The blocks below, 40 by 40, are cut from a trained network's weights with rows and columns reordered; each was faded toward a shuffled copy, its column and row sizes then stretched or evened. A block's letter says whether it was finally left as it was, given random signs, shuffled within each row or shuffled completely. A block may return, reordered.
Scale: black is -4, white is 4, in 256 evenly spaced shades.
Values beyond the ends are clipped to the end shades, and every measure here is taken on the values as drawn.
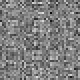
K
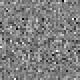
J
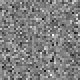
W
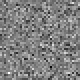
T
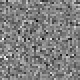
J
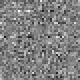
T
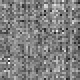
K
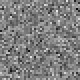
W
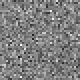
W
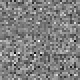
T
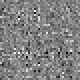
T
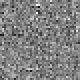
T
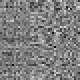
K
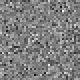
J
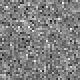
W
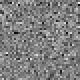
J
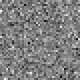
W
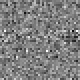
J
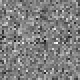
T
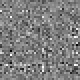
T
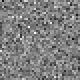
W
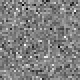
J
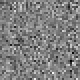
T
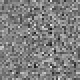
T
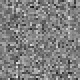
T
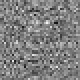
K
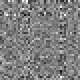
K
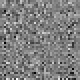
K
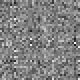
T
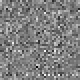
T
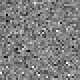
W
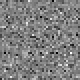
J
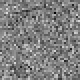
W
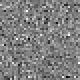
J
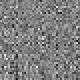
K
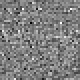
J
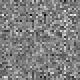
T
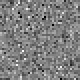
W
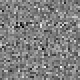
J
